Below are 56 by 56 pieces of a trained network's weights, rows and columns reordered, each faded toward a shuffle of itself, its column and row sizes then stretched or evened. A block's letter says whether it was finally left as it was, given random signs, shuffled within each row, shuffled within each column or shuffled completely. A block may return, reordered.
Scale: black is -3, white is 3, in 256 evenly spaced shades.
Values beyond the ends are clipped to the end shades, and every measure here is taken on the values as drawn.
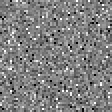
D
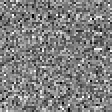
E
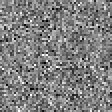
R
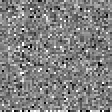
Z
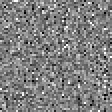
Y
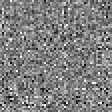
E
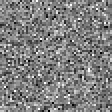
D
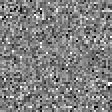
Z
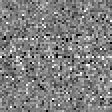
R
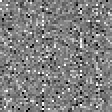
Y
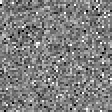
D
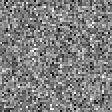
Y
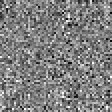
E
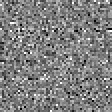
R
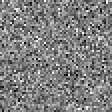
Y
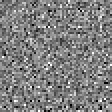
E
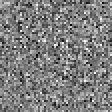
Z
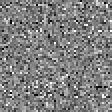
Z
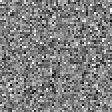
Y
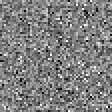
Y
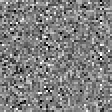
Y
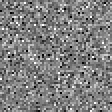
R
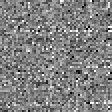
Z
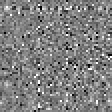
E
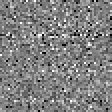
Z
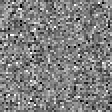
Y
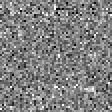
Z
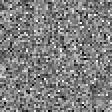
D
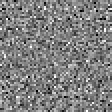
R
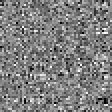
E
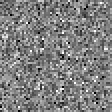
Y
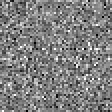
R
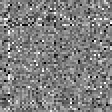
E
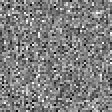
Y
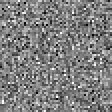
Y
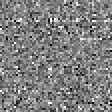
Z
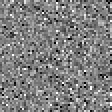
Y
